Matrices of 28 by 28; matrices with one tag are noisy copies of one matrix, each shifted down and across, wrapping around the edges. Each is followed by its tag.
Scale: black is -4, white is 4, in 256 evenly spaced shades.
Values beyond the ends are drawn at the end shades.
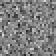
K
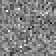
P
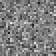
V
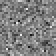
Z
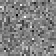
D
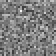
P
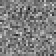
D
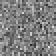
K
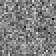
K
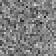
D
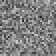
D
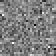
P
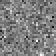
Z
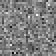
V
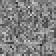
V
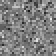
Z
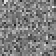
P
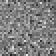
D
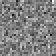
V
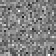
D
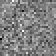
P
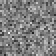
Z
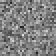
D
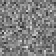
K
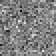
P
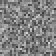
K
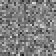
D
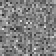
K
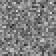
Z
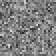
P
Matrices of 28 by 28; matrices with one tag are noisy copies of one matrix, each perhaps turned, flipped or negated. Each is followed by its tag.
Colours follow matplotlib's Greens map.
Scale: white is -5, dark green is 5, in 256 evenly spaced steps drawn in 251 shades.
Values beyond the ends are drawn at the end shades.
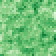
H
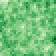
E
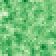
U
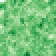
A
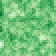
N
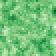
N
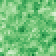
H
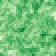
H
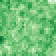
E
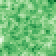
E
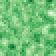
U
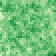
E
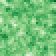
A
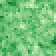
H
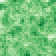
A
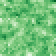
A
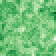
H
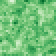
N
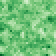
A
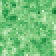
N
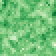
N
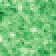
H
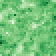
H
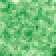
E
